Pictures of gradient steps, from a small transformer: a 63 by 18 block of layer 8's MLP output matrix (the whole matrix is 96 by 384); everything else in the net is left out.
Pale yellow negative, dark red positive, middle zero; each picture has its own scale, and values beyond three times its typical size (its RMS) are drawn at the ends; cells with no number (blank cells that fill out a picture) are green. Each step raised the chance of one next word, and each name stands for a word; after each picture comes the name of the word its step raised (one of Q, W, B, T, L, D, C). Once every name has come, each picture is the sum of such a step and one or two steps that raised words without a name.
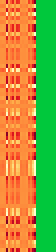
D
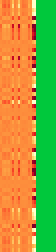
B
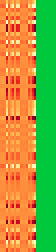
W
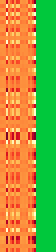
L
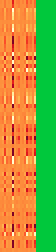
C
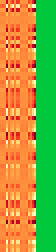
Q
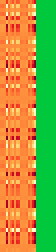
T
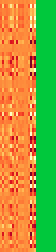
C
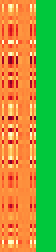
W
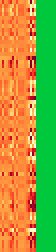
T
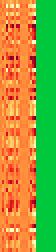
B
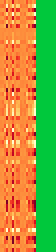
L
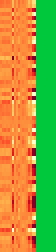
L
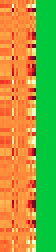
Q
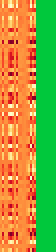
D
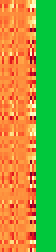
W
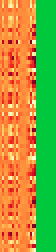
C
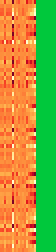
T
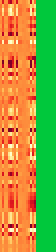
T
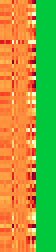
L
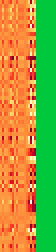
C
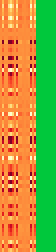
C
